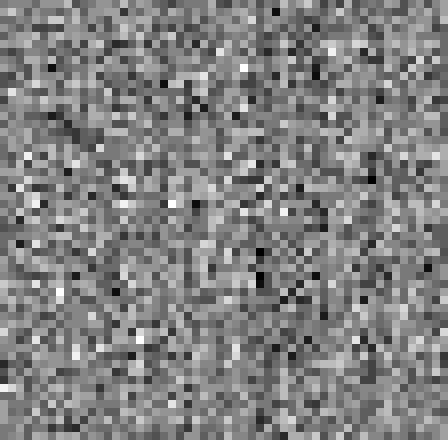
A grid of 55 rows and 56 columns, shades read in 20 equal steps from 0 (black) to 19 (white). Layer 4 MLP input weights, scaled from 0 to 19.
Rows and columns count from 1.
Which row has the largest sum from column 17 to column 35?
24
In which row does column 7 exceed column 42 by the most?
22
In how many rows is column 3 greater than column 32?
26
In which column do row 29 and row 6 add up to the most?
50
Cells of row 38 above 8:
36
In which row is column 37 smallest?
45
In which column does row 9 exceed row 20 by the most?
31
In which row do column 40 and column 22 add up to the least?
4
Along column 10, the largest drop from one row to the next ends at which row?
35
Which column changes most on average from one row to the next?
5
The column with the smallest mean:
33
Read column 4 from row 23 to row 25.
16 9 14
